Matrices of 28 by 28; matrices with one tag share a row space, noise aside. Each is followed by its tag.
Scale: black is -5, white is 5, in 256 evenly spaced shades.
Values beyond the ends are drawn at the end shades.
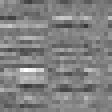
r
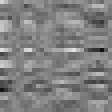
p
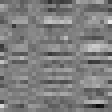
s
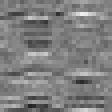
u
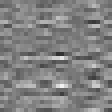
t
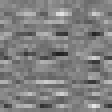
t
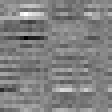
r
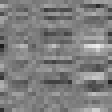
s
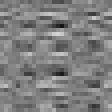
t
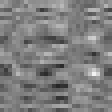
t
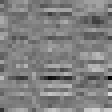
s
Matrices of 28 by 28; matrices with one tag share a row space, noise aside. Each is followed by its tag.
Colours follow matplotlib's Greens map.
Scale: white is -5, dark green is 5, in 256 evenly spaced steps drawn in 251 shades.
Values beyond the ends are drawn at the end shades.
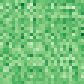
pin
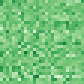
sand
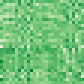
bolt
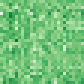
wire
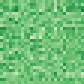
wire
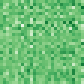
pin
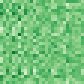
sand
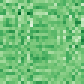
bolt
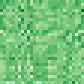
bolt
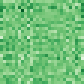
bolt
